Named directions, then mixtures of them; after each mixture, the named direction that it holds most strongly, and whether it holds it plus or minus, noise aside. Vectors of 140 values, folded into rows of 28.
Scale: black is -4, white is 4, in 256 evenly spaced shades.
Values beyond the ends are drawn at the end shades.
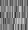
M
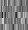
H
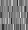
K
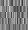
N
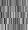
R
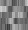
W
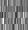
H, plus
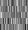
R, minus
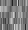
W, plus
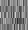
M, minus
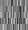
K, minus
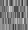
N, plus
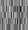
N, plus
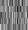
N, plus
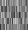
R, minus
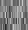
N, minus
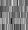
K, plus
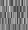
N, plus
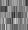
W, minus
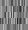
N, plus
